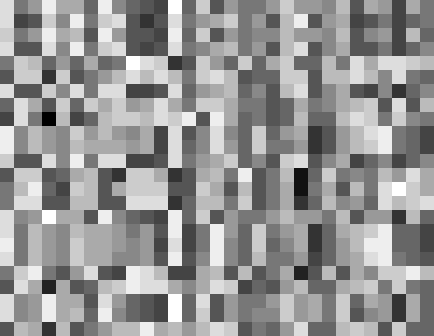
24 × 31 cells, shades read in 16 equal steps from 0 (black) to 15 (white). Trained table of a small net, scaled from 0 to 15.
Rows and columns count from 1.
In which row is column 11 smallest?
2
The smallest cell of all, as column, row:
4, 9
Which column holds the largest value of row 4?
6
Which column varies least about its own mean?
20
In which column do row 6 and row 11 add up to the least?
23
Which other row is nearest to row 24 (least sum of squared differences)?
21
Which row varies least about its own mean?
8
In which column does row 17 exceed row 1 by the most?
16
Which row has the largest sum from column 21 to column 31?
5
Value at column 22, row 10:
10
